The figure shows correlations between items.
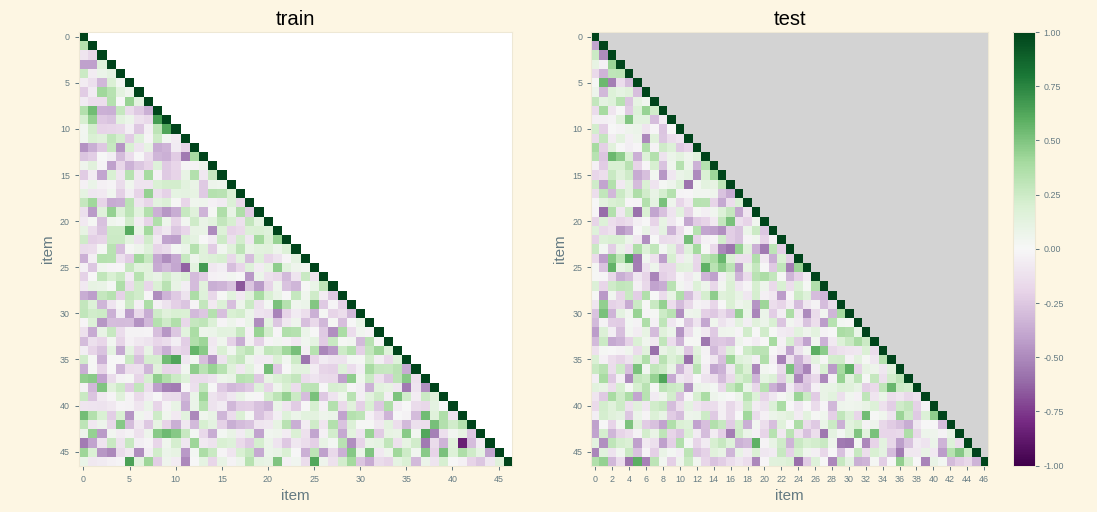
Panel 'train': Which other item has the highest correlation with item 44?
12
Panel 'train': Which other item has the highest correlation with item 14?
36
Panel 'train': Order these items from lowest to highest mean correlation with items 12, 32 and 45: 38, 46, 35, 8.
8, 38, 46, 35
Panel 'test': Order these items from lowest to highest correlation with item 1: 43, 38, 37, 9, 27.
27, 9, 38, 43, 37
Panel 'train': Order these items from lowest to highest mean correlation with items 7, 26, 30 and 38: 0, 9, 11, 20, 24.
20, 9, 0, 11, 24
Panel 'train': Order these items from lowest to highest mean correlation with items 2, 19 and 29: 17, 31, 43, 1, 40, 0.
31, 43, 1, 40, 0, 17
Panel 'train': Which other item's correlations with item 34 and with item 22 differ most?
4
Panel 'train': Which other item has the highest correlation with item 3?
19
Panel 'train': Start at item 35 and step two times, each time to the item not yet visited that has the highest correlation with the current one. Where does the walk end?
9
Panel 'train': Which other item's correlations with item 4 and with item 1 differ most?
18
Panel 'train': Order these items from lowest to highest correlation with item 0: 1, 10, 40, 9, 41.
40, 10, 9, 1, 41
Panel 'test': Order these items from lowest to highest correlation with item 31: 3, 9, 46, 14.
46, 3, 9, 14
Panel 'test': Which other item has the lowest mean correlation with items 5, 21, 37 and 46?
24
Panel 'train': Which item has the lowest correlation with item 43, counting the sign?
38
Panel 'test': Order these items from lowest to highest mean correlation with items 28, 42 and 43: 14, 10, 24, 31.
10, 24, 14, 31
